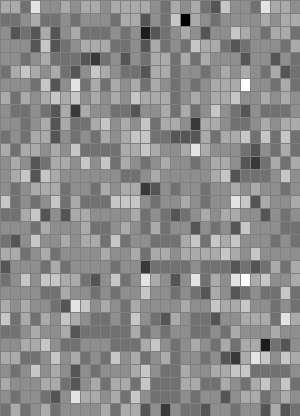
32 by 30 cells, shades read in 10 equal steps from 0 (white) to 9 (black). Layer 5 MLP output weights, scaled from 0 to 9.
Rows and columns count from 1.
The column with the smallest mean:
14
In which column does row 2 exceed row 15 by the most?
19
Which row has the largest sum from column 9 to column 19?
3
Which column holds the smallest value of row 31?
8
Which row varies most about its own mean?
22
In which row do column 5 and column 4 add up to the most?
13
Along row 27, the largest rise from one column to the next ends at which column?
27
